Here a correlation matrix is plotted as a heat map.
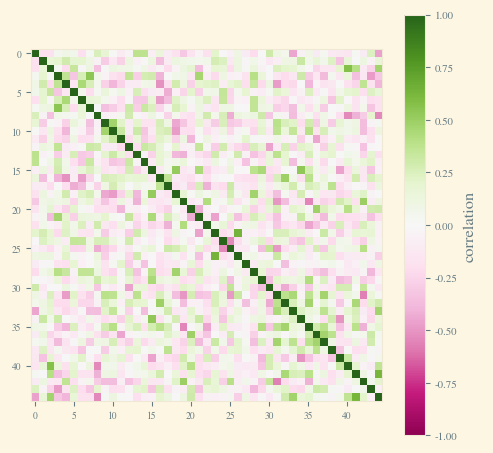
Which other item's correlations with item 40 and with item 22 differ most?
8
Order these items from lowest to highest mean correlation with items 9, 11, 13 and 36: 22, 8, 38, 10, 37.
22, 8, 38, 37, 10
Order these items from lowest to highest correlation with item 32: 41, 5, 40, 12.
40, 5, 12, 41
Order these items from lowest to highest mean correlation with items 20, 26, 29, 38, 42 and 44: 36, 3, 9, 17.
9, 3, 17, 36
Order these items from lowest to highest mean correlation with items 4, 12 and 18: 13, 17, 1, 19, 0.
13, 17, 0, 19, 1
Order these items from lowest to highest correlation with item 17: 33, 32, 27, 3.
27, 3, 32, 33
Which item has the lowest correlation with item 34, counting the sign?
39
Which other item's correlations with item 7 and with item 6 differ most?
14
